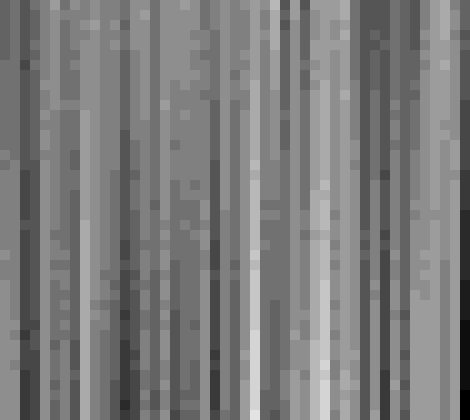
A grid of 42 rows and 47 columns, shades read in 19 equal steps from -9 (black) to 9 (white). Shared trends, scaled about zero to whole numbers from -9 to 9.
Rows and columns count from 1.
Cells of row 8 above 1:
7
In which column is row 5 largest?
28
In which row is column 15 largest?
2
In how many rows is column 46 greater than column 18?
34
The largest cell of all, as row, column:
42, 26
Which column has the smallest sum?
47
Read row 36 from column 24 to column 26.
-2 2 6
